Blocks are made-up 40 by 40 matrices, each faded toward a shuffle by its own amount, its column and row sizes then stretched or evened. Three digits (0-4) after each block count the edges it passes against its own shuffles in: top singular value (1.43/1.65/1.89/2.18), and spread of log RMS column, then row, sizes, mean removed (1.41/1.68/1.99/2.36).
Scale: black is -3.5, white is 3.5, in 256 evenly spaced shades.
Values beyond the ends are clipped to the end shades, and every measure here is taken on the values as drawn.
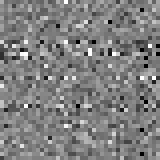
0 1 3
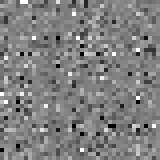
0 3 1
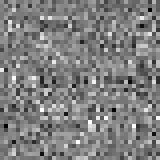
3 0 2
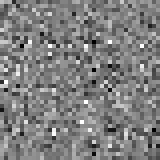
1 1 1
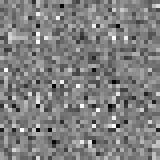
1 1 2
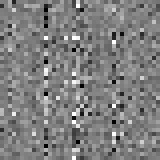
2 4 0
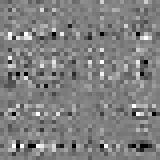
2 3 4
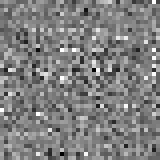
0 1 3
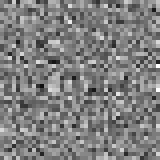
2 0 1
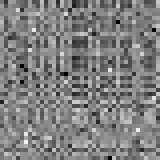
4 0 1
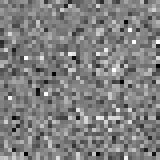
1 0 1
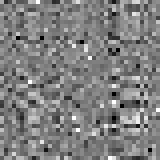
4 1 2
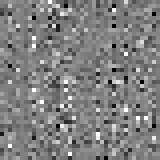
0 4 1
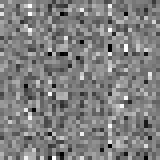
3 3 0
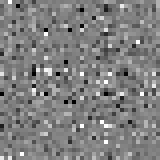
2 1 1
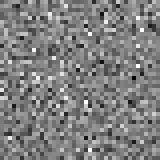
1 0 0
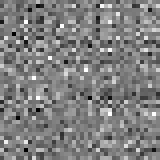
4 1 2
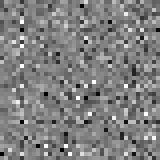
2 1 1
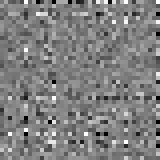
2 3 3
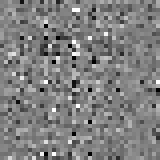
1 3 1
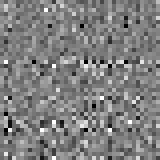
3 3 3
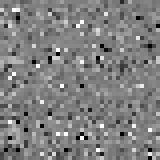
0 1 2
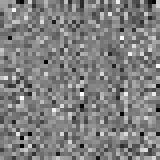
2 1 1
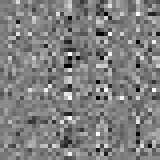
3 4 2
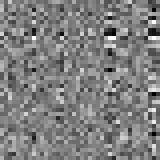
4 4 2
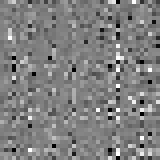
3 4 1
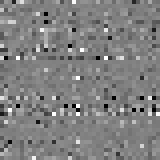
0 1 4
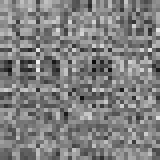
4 2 3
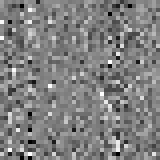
2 4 0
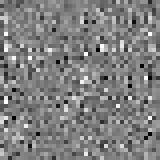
2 1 1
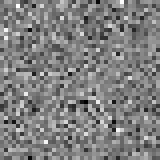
0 0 1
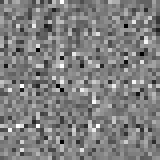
0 2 2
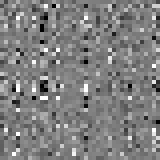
3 4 1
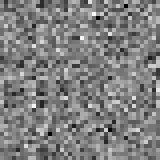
2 0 0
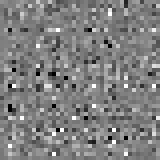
0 3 4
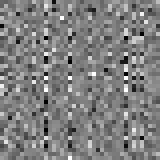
4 4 0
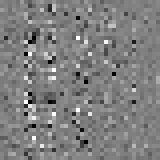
2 4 0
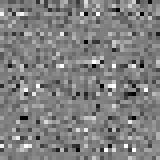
0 1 4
